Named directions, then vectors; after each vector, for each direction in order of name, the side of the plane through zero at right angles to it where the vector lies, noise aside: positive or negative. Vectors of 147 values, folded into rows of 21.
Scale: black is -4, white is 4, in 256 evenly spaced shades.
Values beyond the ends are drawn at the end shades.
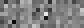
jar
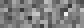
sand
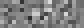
negative, positive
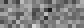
positive, negative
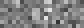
negative, positive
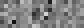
positive, negative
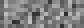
positive, negative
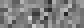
positive, negative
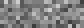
negative, positive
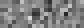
positive, negative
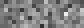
positive, positive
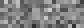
negative, positive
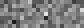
positive, positive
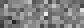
positive, positive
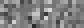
negative, positive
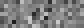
positive, negative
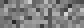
positive, positive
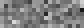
negative, negative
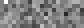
negative, negative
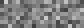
negative, positive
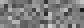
negative, negative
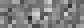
negative, positive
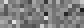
negative, negative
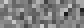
negative, negative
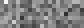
negative, negative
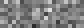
negative, positive
